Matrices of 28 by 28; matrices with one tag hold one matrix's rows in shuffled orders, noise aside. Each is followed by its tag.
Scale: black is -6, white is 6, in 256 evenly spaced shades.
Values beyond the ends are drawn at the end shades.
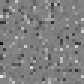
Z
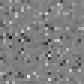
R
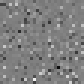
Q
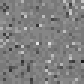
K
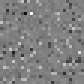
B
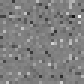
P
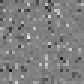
R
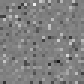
Q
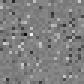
B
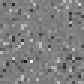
B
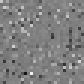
B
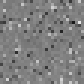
P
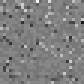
K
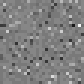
P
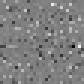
P
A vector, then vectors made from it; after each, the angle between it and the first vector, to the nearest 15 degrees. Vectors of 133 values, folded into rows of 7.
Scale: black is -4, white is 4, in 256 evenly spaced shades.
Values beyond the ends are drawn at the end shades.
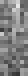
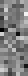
75 degrees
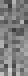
105 degrees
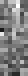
15 degrees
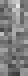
15 degrees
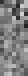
120 degrees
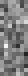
75 degrees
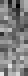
150 degrees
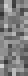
75 degrees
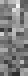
15 degrees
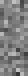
60 degrees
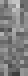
15 degrees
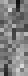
120 degrees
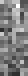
15 degrees
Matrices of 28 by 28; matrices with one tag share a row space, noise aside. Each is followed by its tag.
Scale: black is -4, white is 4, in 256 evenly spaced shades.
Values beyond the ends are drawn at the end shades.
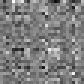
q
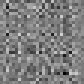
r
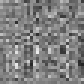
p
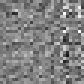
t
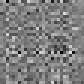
r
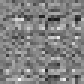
q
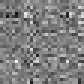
p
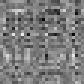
q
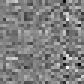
t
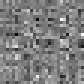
p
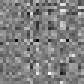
p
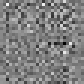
r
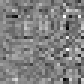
t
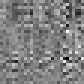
t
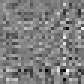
t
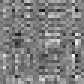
q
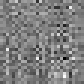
r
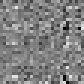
t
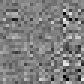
t
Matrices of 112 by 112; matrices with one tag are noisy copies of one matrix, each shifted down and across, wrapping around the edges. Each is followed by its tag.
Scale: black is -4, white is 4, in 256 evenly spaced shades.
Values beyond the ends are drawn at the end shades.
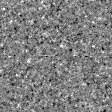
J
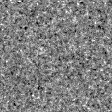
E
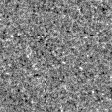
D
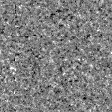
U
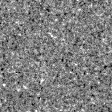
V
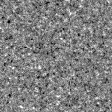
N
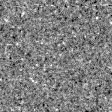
V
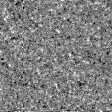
D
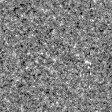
U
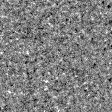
N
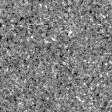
V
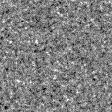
N
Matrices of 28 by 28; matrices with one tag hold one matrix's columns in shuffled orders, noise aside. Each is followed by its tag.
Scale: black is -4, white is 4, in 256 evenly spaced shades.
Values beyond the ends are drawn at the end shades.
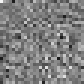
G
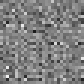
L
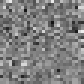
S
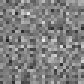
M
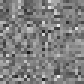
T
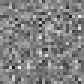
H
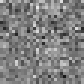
S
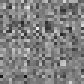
S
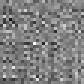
L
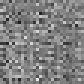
L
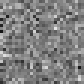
H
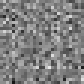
H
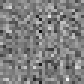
H
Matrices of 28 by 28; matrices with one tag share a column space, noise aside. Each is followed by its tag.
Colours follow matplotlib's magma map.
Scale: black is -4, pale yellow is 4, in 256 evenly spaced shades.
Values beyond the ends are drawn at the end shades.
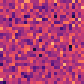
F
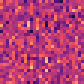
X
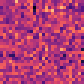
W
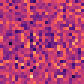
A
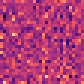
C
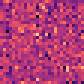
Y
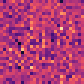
A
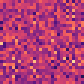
A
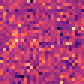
A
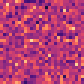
C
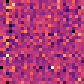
Y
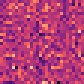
Y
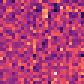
W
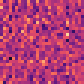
C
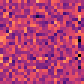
X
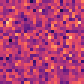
X
